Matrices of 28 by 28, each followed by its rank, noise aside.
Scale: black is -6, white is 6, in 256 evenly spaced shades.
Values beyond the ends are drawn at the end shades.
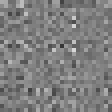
four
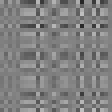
one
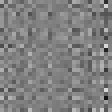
two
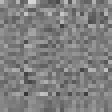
four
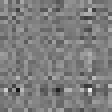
three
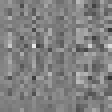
three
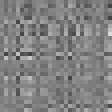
two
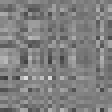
two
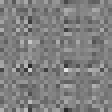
two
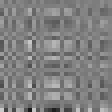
one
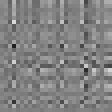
two
